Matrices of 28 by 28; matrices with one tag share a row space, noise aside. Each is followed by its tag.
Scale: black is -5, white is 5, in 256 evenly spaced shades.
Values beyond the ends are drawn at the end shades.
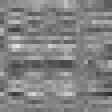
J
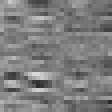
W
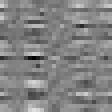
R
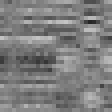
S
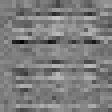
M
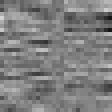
W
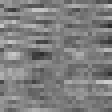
W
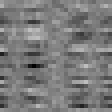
R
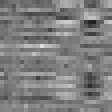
S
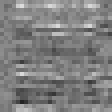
M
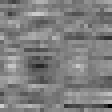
W
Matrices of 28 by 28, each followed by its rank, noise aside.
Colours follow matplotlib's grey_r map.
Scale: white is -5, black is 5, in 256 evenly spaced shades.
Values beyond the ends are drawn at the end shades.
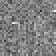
eight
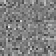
eight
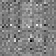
three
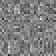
four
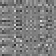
three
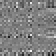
three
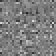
four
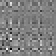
two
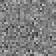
eight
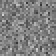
eight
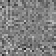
eight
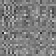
three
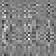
three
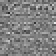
four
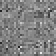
four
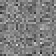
four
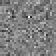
six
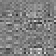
three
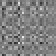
two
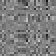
three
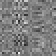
four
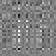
two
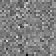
eight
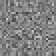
six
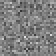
eight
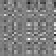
two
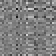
two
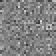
eight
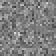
eight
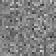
six
